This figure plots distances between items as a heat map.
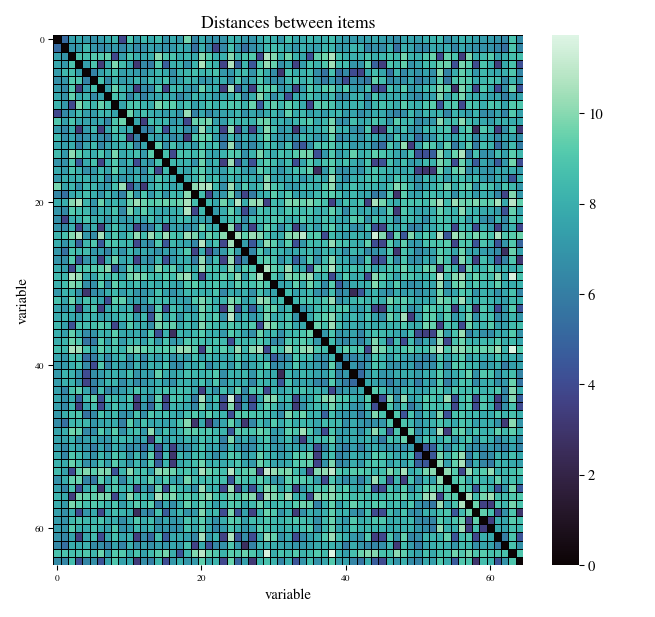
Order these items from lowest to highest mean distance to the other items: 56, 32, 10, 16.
16, 10, 32, 56
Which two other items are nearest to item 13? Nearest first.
49, 34
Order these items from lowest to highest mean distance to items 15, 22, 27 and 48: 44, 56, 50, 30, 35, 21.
44, 50, 21, 30, 35, 56
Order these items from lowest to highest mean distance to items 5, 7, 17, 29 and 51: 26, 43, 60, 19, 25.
43, 26, 60, 19, 25
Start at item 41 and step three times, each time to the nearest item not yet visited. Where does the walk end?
42
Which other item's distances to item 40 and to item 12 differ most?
18
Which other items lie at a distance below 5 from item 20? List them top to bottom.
29, 38, 43
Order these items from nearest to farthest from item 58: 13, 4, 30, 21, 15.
15, 13, 4, 21, 30
